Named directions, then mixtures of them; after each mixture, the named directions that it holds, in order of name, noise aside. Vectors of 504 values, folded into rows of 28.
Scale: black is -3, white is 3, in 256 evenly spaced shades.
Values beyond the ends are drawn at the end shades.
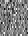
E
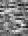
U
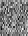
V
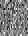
E.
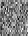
V.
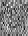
E, V.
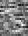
U.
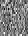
E, V.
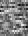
U.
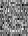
U, V.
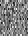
E.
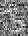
E, U.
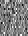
E.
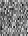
E, V.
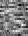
U.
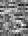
U.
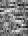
U.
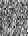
E, V.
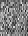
V.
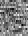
E, U.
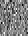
E.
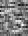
U.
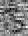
U.
